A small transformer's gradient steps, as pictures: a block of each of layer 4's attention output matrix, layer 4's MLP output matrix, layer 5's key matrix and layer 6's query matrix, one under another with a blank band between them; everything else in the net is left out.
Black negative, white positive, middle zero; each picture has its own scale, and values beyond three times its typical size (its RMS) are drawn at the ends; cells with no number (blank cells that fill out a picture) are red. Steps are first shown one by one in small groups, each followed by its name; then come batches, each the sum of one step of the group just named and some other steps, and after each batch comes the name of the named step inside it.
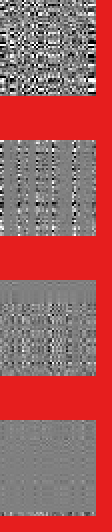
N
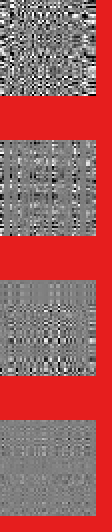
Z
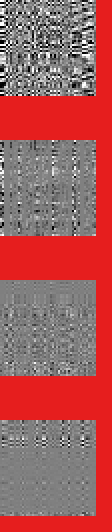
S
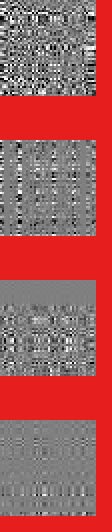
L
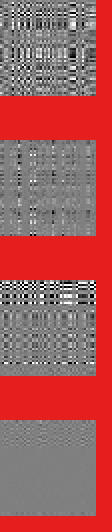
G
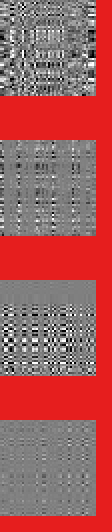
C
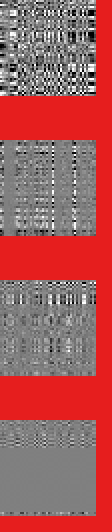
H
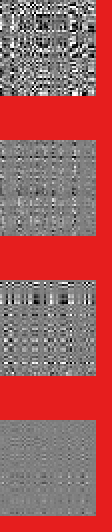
C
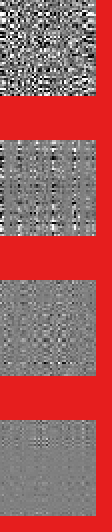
N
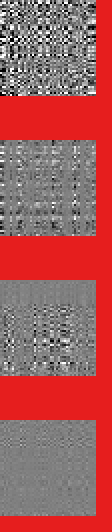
Z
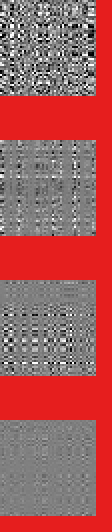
C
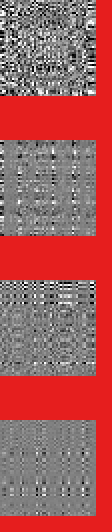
G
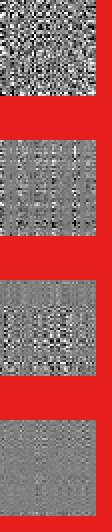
Z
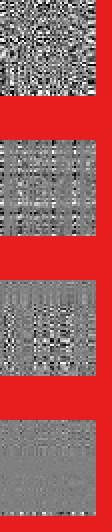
Z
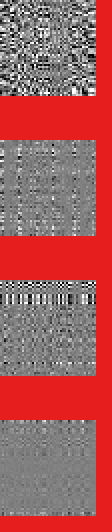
N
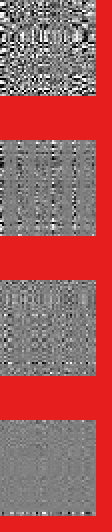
N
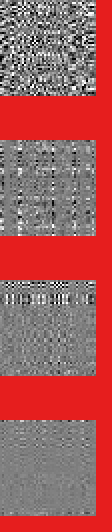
N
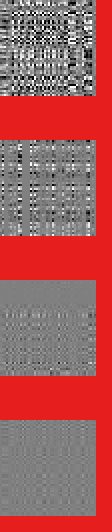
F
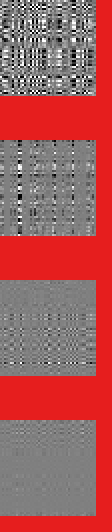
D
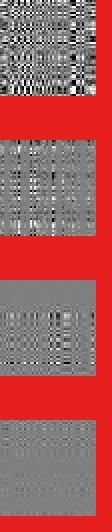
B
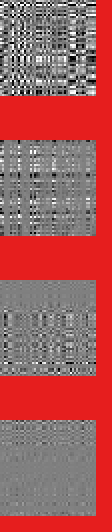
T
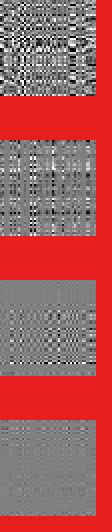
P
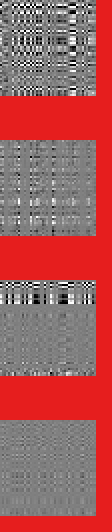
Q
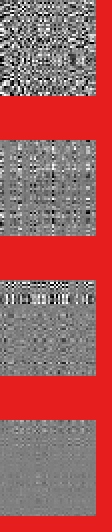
P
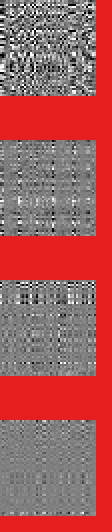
Q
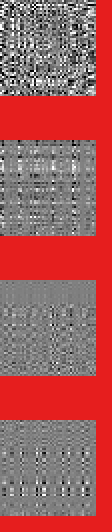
T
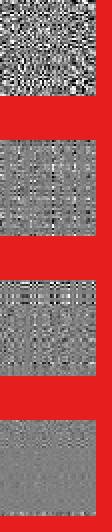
B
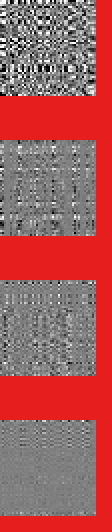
B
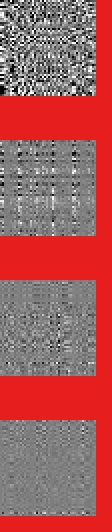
B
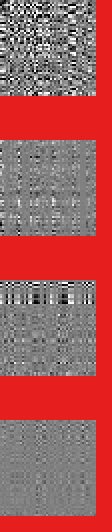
Q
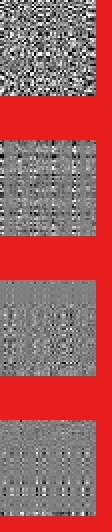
P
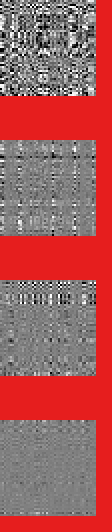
Q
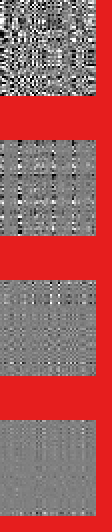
D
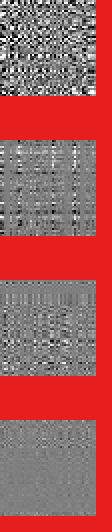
B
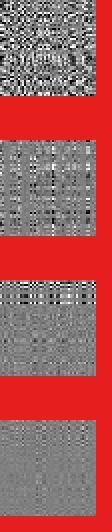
P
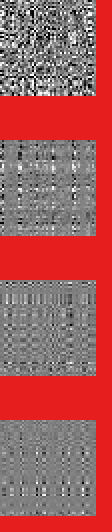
F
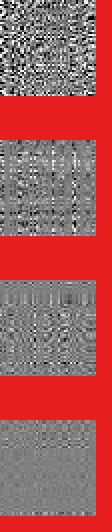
P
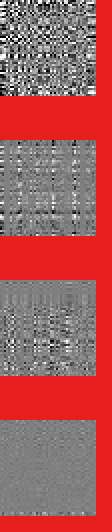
B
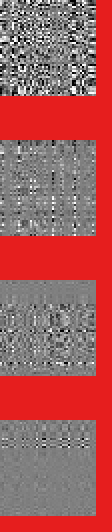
B
